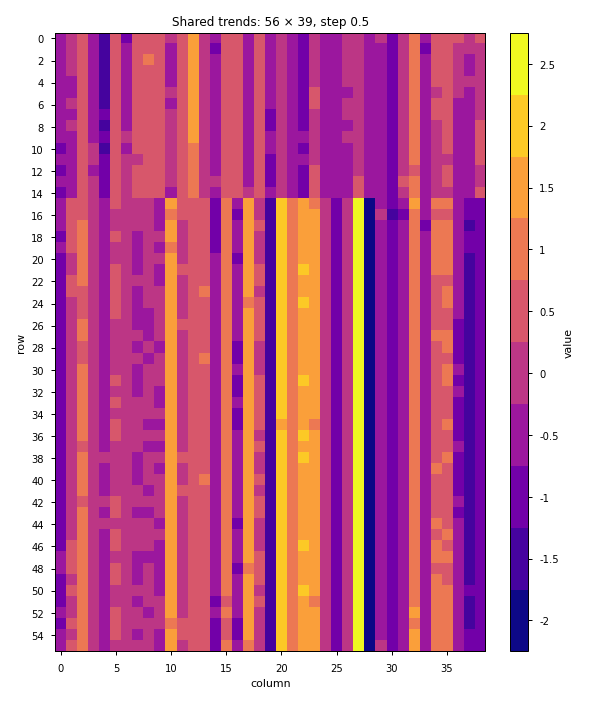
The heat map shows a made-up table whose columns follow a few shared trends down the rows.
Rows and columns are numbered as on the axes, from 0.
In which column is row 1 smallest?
4
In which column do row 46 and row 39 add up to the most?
27
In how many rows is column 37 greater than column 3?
3
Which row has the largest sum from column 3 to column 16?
13
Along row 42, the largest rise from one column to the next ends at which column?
20
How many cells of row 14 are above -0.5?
22
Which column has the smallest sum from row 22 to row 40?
28
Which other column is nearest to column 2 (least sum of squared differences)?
15
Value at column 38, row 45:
-1
